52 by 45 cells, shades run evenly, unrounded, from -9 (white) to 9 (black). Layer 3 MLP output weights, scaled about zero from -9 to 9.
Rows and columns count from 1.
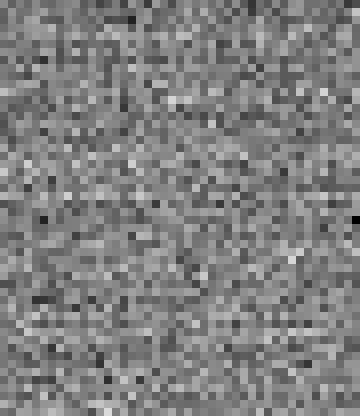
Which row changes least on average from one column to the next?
18
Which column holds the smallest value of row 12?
41
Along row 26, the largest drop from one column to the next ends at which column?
21
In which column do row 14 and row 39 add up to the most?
16
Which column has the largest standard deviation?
6
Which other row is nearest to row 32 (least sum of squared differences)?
27
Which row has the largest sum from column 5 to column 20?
8
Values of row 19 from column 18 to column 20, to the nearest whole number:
-4 0 -2
